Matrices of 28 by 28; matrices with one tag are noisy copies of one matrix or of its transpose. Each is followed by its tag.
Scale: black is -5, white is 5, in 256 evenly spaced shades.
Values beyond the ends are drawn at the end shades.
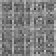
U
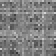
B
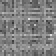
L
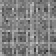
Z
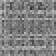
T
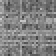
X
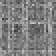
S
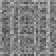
T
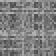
B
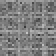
Z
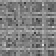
Z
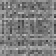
T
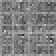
U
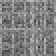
U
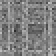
S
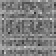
T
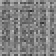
T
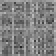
U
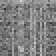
X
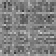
U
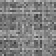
B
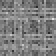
L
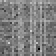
X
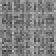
U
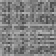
U
